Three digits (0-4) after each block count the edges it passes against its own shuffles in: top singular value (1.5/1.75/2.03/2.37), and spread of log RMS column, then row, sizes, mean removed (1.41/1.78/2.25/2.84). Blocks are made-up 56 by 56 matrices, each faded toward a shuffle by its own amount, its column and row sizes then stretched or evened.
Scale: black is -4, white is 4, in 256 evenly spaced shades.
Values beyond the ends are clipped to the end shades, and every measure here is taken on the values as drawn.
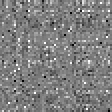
3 1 0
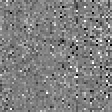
1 3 1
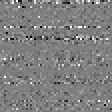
2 0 4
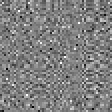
4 1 0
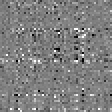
3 2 3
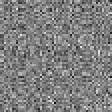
4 1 1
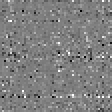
0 2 3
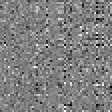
3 3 1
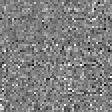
1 1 3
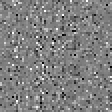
1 2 0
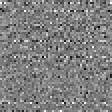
3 0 3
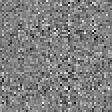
3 2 2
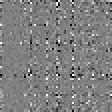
2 4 3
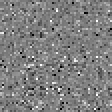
1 1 2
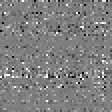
1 0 4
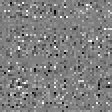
1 2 3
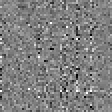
1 3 2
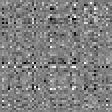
4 2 3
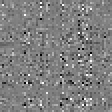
0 3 3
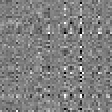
4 3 2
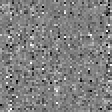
0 3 1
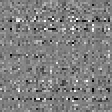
1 2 4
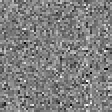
0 2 0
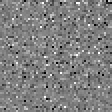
1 1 2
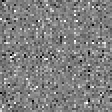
1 1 2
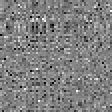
3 1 1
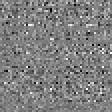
0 1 4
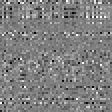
3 1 4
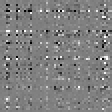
3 4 4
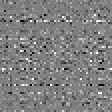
3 1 4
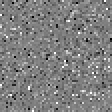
0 0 1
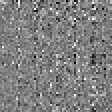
2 3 1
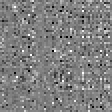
2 3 1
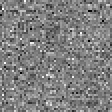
2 0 0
